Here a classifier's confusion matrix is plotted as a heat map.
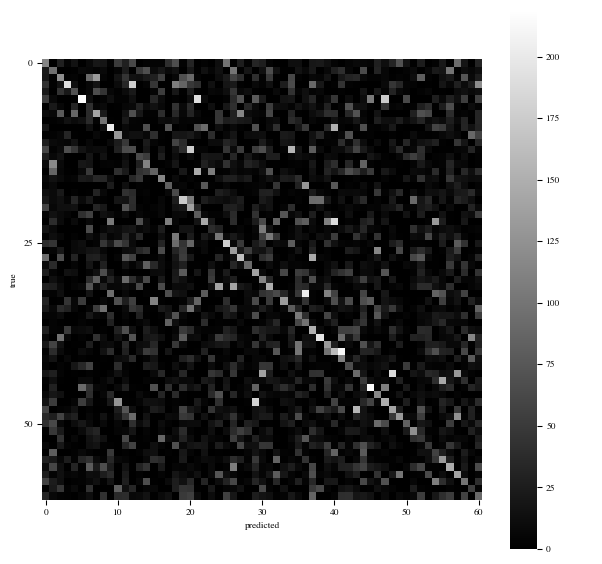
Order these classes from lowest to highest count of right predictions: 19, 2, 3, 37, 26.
2, 26, 37, 19, 3
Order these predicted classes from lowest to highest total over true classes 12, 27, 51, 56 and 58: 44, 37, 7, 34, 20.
7, 44, 34, 20, 37
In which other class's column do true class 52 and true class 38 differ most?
59
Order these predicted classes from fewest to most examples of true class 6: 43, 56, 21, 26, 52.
21, 43, 52, 26, 56
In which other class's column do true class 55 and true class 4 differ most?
32
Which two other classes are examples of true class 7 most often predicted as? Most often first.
27, 4
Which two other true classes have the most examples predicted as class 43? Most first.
48, 7
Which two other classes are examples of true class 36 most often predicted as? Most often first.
17, 35
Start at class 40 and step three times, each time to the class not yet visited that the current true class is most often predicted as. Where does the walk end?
10
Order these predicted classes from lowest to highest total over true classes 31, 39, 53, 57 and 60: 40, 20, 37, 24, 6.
40, 20, 6, 37, 24
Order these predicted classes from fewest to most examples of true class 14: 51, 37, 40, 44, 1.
51, 37, 40, 44, 1
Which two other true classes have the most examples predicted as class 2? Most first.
38, 7
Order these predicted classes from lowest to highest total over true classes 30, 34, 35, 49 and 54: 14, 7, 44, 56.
56, 14, 7, 44
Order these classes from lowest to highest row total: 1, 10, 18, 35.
18, 10, 35, 1
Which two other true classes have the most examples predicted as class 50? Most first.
5, 42
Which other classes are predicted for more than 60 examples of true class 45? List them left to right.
5, 15, 29, 47
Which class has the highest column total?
26
